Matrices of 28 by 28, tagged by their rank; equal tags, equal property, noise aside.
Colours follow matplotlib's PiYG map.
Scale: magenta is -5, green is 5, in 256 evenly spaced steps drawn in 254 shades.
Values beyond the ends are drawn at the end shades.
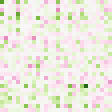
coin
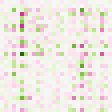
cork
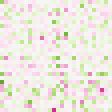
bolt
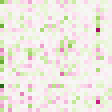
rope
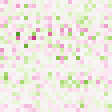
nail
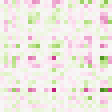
cork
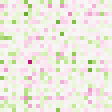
bolt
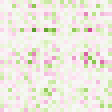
bolt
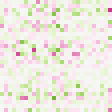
nail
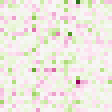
coin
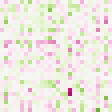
bolt
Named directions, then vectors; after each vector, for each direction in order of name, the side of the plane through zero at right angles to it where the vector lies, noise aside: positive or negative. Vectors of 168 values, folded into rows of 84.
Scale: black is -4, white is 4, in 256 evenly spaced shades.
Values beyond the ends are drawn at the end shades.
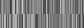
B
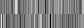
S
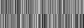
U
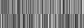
negative, positive, positive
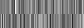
negative, positive, negative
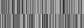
negative, positive, positive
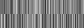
positive, positive, positive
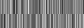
negative, negative, negative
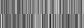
negative, positive, positive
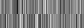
negative, negative, positive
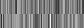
positive, negative, negative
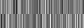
negative, negative, negative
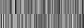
positive, negative, positive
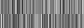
negative, positive, positive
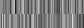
positive, negative, positive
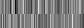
positive, negative, positive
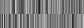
negative, positive, negative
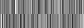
negative, positive, negative
